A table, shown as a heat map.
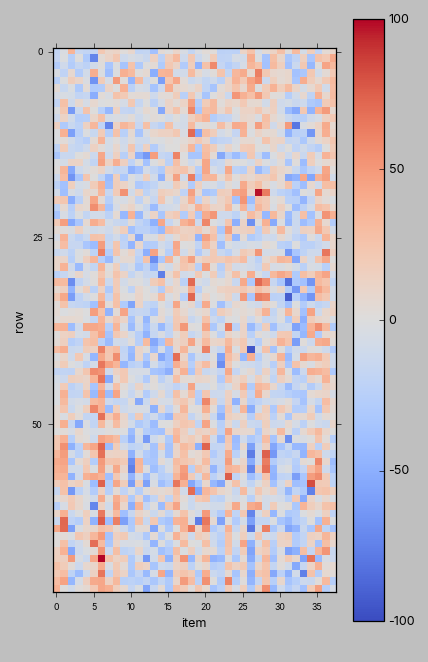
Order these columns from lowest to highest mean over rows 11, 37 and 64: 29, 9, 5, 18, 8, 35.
29, 9, 5, 8, 35, 18
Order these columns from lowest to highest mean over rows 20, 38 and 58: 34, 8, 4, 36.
4, 36, 8, 34
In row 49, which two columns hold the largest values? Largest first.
6, 8
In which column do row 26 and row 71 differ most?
5
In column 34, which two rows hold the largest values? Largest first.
58, 68
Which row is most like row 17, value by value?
8
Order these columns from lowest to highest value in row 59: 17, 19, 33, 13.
19, 33, 17, 13
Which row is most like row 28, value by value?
39
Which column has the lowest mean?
32
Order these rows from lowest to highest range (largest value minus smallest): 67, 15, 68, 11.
15, 67, 11, 68
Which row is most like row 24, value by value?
51
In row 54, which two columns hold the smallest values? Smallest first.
26, 29
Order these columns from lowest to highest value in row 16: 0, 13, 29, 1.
13, 0, 29, 1
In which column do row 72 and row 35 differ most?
7
